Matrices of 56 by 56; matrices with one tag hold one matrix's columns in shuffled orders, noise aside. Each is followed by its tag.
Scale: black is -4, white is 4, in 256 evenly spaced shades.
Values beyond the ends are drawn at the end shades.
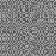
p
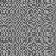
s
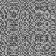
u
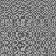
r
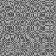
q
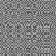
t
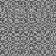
p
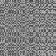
s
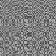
r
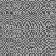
t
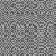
t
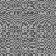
t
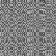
s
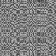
s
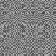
t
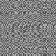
t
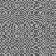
t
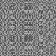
u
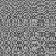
r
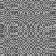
t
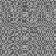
p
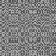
s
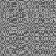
p
